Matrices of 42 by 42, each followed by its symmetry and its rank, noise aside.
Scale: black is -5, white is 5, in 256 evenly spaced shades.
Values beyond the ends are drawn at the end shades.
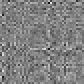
no symmetry, rank four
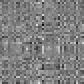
no symmetry, rank three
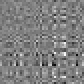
antisymmetric, rank two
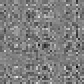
no symmetry, rank four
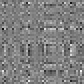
antisymmetric, rank two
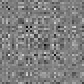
symmetric, rank three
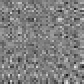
antisymmetric, rank four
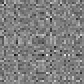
no symmetry, rank four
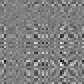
no symmetry, rank two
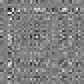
symmetric, rank three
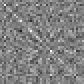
symmetric, rank four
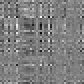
no symmetry, rank two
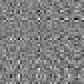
antisymmetric, rank two
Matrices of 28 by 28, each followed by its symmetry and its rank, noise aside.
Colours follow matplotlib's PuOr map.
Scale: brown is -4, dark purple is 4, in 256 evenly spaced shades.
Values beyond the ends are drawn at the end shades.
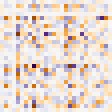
no symmetry, rank three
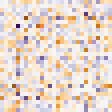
antisymmetric, rank six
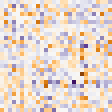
antisymmetric, rank six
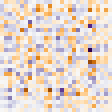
antisymmetric, rank four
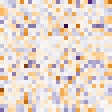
antisymmetric, rank six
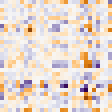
no symmetry, rank three
